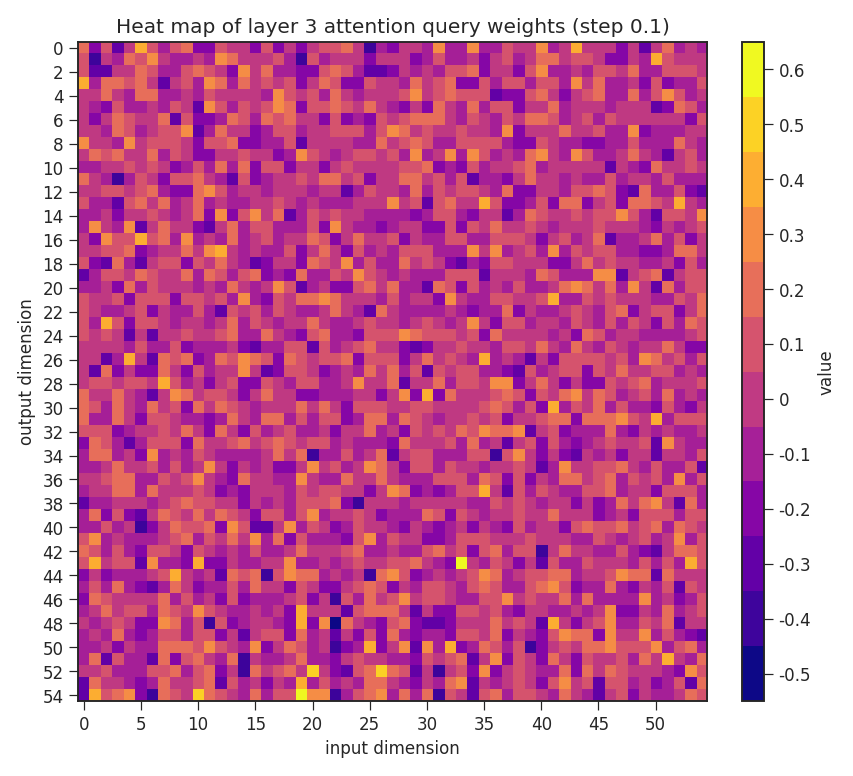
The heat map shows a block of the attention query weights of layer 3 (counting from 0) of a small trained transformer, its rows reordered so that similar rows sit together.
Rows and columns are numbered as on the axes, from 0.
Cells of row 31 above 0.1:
15
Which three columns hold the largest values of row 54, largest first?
19, 10, 1
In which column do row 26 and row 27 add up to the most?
14
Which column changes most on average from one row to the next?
50
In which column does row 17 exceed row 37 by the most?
12
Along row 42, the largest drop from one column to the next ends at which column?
40
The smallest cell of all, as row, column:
48, 22
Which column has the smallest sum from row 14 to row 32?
11
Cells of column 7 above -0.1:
42
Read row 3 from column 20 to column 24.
0 0.2 0.1 -0.2 -0.2
